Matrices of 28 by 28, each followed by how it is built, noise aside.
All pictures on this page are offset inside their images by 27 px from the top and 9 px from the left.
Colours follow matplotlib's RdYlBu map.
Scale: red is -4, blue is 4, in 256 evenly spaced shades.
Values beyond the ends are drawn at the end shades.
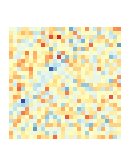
Hankel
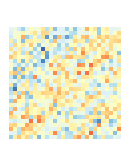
Hankel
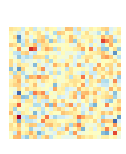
low rank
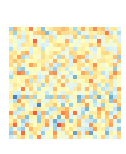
repeating columns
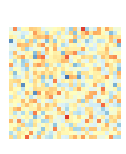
noise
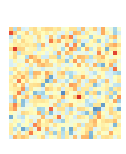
Hankel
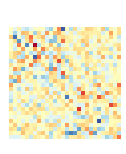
block diagonal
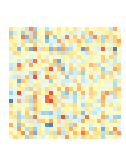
low rank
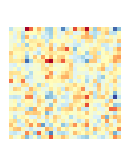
low rank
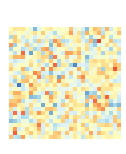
noise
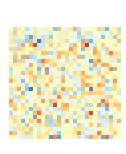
repeating columns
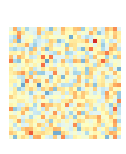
noise
